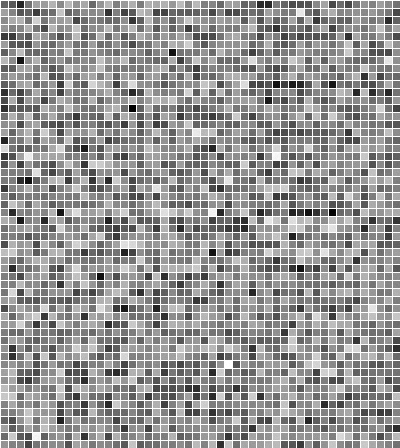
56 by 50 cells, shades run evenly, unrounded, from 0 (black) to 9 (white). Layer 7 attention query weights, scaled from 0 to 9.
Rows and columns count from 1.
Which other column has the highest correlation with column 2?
39
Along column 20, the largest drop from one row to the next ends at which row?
25
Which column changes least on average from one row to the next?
19
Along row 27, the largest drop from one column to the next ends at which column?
28
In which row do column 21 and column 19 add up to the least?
35
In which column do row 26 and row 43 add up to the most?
2
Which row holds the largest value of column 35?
20
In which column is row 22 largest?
5
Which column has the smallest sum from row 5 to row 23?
36
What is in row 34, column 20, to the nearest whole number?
3
